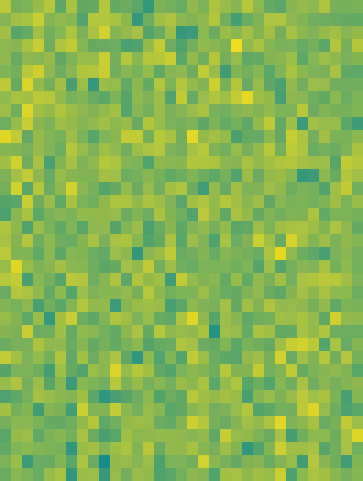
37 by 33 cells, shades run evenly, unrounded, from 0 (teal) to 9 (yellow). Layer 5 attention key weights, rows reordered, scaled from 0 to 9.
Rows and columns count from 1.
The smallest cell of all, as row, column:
36, 10
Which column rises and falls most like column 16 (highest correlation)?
12
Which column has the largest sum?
19
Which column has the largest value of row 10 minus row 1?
14
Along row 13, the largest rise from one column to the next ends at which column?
32
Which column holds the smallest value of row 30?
7
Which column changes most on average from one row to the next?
3
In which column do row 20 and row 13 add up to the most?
26
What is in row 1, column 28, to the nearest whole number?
5
